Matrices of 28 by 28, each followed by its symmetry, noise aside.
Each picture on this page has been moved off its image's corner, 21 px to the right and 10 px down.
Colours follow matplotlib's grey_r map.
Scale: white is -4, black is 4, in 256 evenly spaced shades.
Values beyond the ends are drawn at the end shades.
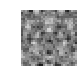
mirrored left to right.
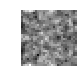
mirrored top to bottom.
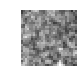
no symmetry.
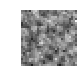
antisymmetric.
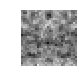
mirrored left to right.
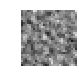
antisymmetric.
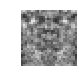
mirrored left to right.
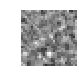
no symmetry.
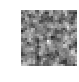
antisymmetric.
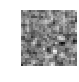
antisymmetric.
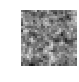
antisymmetric.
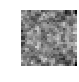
mirrored top to bottom.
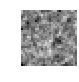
no symmetry.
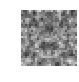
mirrored left to right.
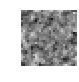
no symmetry.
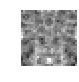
mirrored left to right.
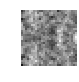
mirrored top to bottom.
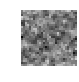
same after a half turn.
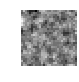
antisymmetric.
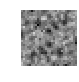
same after a half turn.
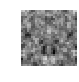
mirrored left to right.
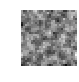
antisymmetric.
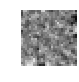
antisymmetric.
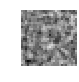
antisymmetric.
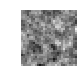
antisymmetric.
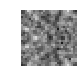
mirrored top to bottom.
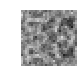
mirrored top to bottom.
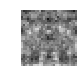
mirrored left to right.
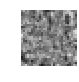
antisymmetric.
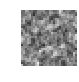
same after a half turn.
